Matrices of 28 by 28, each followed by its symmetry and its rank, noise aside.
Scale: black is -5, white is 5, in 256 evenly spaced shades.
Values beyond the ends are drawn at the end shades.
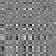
no symmetry, rank one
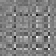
symmetric, rank one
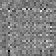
no symmetry, rank three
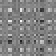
symmetric, rank one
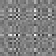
symmetric, rank one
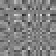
no symmetry, rank two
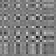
symmetric, rank one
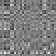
no symmetry, rank two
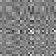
symmetric, rank two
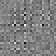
symmetric, rank three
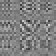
no symmetry, rank two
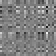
no symmetry, rank one
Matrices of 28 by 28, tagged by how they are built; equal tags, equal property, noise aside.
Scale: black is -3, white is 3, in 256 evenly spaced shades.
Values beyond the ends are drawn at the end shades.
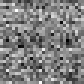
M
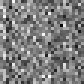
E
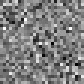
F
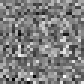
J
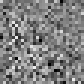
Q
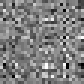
J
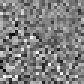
Q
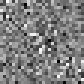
F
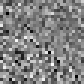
Q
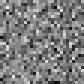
E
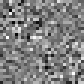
F
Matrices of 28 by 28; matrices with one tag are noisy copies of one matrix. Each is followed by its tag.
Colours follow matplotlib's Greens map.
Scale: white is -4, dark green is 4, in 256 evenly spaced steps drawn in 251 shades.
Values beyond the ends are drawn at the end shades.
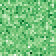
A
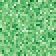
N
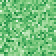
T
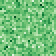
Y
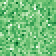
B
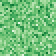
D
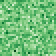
Y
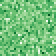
B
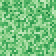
D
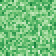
B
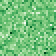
B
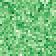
D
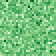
N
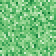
B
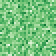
A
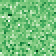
A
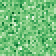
Y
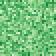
Y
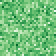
D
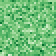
A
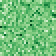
N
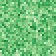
Y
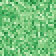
B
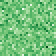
D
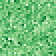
T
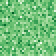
B
